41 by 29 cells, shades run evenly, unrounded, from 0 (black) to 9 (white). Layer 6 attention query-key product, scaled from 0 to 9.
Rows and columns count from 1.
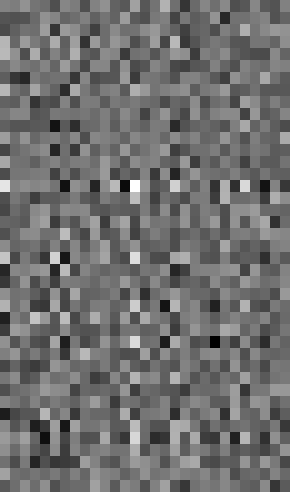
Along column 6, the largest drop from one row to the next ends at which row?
23
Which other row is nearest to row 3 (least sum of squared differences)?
24
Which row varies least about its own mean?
40
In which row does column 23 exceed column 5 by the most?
37
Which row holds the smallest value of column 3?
7
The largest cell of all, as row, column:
16, 14
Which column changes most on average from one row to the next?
1
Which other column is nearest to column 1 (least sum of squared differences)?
18
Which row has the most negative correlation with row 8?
20
